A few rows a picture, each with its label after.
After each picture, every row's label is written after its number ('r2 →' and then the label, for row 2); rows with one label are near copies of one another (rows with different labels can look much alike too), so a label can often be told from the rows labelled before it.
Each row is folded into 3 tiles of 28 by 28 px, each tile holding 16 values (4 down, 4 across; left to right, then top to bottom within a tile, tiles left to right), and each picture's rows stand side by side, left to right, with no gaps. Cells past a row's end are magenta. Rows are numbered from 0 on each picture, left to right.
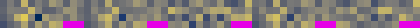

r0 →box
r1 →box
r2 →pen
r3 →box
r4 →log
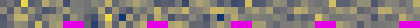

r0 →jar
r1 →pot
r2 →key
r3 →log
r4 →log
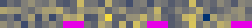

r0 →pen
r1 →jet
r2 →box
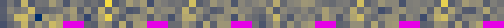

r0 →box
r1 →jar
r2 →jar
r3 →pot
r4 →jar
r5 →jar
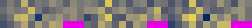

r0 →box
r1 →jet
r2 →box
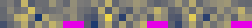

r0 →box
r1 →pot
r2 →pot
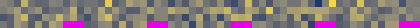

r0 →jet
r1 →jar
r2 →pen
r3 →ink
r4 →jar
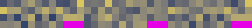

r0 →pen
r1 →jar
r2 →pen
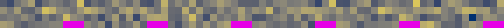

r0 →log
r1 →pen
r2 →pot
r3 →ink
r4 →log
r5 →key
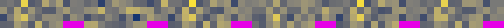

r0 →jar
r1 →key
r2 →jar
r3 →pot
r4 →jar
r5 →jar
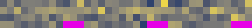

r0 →ink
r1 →ink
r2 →log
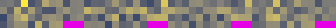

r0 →jar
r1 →pen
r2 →pen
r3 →jar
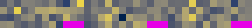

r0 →ink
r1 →box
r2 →jar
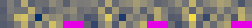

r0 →box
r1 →pot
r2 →pot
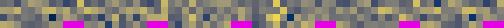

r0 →key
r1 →pen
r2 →pot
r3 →box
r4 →log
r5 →key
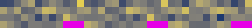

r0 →log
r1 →log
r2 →key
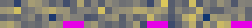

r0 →key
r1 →ink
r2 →box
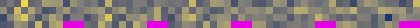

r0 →jar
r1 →jet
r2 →jar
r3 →log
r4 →key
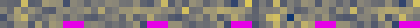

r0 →jar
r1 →ink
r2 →ink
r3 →box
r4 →ink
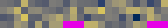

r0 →jet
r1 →key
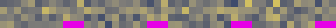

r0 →log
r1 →pen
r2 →ink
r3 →jar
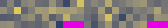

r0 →ink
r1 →pot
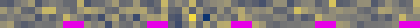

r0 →log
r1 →pen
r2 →pot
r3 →log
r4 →log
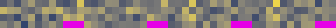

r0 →pen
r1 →log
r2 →jar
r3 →jar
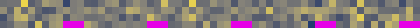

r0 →jar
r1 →log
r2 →jar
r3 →ink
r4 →jet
